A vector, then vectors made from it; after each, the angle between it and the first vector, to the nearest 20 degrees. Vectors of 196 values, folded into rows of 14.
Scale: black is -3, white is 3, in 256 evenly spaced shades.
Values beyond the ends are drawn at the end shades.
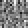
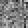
100 degrees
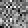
80 degrees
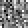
40 degrees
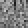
140 degrees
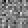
120 degrees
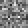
80 degrees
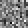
60 degrees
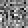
80 degrees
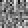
20 degrees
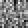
160 degrees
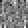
40 degrees
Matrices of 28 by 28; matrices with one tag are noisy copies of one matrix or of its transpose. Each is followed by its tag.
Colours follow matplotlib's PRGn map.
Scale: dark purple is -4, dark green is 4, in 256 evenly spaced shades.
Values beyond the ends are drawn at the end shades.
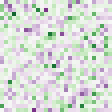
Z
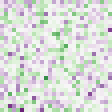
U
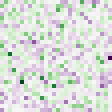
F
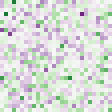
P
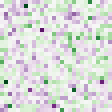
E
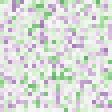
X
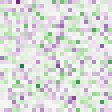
Z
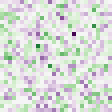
Z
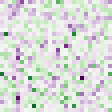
E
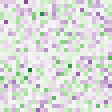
U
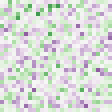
Z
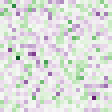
P
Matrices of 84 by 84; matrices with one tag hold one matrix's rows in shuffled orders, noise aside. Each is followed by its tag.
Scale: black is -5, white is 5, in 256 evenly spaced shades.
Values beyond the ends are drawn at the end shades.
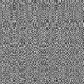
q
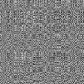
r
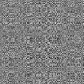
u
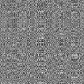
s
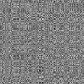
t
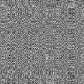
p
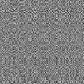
q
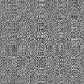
s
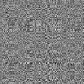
u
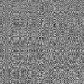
t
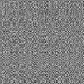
q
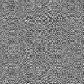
u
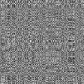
p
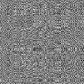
r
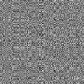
t
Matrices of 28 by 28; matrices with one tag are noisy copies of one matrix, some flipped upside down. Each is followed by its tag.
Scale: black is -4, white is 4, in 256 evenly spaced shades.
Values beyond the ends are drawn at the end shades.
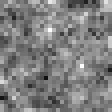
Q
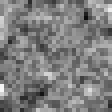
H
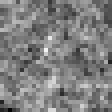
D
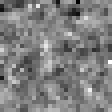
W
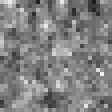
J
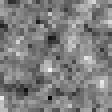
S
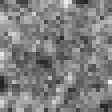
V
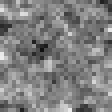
V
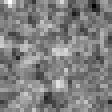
J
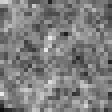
D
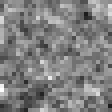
H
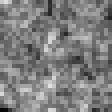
D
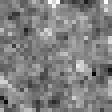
Q
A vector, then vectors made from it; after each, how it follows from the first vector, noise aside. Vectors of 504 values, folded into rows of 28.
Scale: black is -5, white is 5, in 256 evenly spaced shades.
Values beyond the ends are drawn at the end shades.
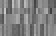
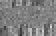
reversed, partly zeroed.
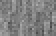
reversed, negated, shrunk.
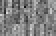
negated.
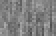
reversed, negated, shrunk.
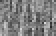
reversed, negated.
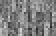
reversed, negated.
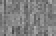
wrapped around, negated, shrunk.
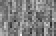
reversed, negated.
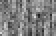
reversed, negated.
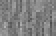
reversed, negated, shrunk.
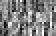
reversed, scaled up.
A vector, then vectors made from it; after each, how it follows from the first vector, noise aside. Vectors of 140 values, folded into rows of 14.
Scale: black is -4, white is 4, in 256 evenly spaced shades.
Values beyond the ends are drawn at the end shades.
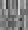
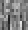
reversed, negated.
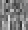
reversed.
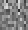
sign-scrambled.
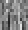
reversed, negated.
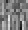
reversed.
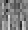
reversed.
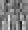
reversed.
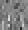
reversed, partly zeroed.
